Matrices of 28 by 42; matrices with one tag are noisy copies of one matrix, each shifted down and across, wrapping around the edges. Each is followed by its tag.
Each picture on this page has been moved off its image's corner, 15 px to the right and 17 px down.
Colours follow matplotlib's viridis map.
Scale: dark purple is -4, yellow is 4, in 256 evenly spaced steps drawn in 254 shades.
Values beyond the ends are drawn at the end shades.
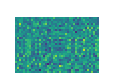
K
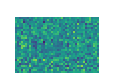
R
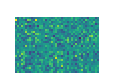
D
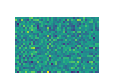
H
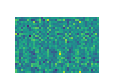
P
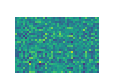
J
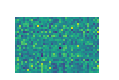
R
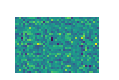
J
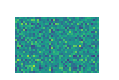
H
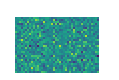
H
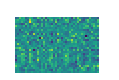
K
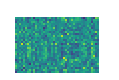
K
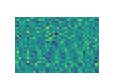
P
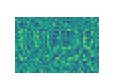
K
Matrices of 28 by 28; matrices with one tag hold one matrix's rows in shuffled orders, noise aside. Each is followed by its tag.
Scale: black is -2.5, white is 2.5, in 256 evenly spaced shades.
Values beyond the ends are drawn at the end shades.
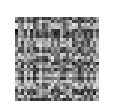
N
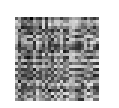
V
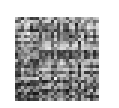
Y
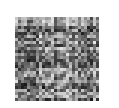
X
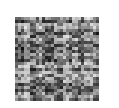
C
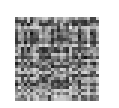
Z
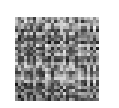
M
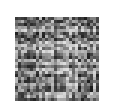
X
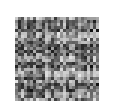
M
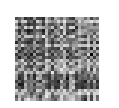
M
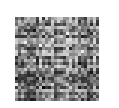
X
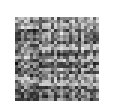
Y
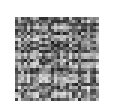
Z
